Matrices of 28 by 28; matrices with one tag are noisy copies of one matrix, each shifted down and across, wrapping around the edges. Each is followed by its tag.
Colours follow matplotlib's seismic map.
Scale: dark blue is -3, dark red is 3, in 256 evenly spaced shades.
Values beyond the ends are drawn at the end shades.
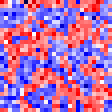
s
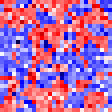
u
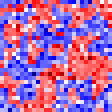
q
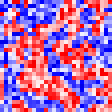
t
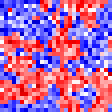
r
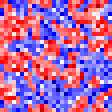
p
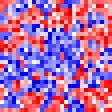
u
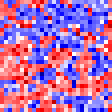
u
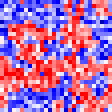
r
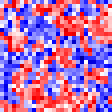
p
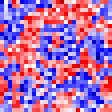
q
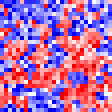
u
